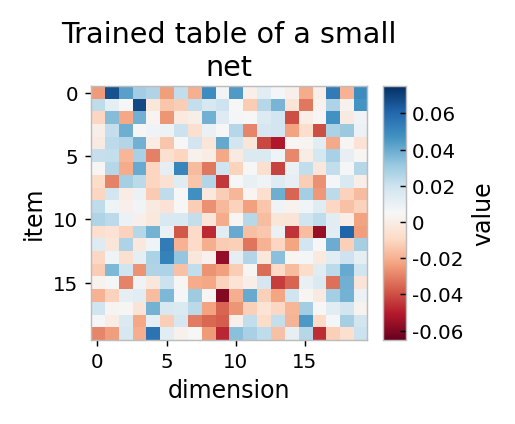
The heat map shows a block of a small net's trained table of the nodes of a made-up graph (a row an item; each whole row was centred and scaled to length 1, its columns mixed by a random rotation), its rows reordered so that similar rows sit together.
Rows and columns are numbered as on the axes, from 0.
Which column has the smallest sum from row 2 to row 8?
14
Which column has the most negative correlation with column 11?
9
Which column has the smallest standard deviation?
0
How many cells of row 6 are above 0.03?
2
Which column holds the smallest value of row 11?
16
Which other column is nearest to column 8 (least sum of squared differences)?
12
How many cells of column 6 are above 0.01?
8
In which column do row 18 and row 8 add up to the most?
15
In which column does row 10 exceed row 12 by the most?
11
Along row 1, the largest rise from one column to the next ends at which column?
3
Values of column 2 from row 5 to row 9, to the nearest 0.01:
-0.02 -0.02 0.03 0 0
